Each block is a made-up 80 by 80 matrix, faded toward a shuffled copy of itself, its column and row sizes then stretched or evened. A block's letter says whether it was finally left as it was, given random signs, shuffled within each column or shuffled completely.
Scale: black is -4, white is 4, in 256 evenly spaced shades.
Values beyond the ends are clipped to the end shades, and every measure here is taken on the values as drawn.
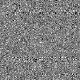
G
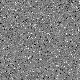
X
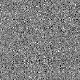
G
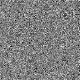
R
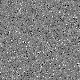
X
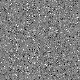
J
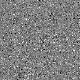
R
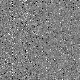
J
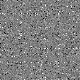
R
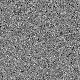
X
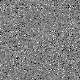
R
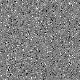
J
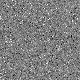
X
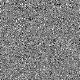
R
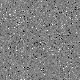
J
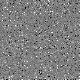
R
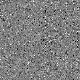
J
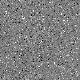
J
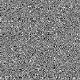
G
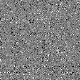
R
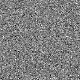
R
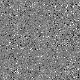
R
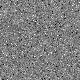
X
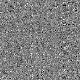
G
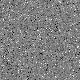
X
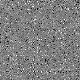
G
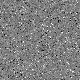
X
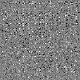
G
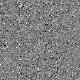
R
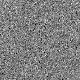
J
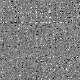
R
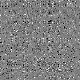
G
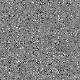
R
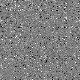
R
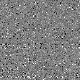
R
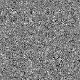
G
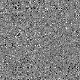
G
